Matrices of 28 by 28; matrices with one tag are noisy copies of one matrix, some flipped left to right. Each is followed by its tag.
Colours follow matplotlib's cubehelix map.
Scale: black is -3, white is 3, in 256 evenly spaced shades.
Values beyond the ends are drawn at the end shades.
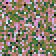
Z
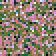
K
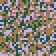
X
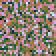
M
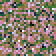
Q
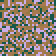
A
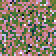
A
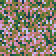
Q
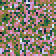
X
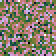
Z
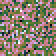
K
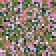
K
